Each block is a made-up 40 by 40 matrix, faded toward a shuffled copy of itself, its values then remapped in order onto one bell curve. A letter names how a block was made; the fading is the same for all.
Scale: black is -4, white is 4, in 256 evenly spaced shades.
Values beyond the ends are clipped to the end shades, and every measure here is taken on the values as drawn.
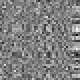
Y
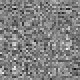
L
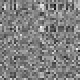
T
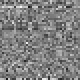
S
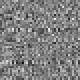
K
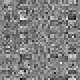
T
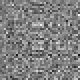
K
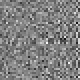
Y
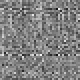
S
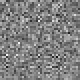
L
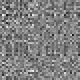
T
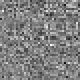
L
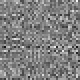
K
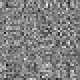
L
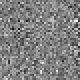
L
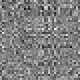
K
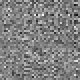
L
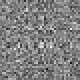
L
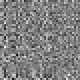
T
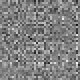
Y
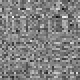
S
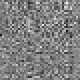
K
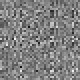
T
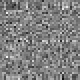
L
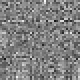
S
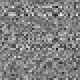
S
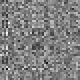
T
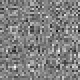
K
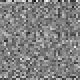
S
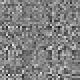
T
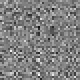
Y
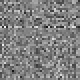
S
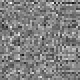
L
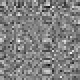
T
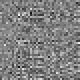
K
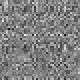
T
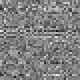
S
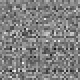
K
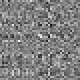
K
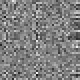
Y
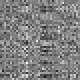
Y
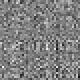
L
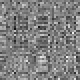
Y
